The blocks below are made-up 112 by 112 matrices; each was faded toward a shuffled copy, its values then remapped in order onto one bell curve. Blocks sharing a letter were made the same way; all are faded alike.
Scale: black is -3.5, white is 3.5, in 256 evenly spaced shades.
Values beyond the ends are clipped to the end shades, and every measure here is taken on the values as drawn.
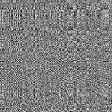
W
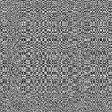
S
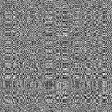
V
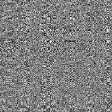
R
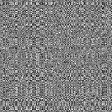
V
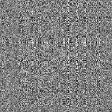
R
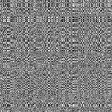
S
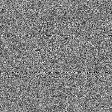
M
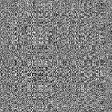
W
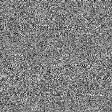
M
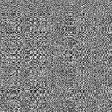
W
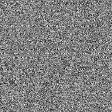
M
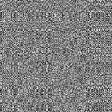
W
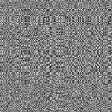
V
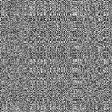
W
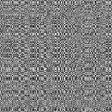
S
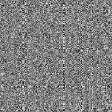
R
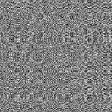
W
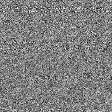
M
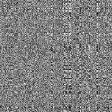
R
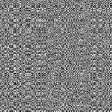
V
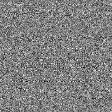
M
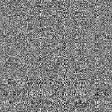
R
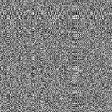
W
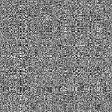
R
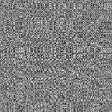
W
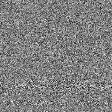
M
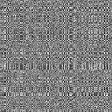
S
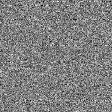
M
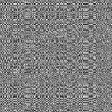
S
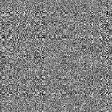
R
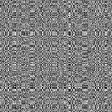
S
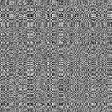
S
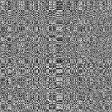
V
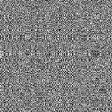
W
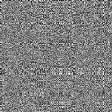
R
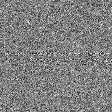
M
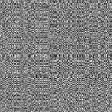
V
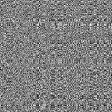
W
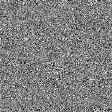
M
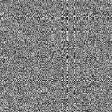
R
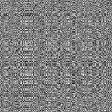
V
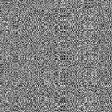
W
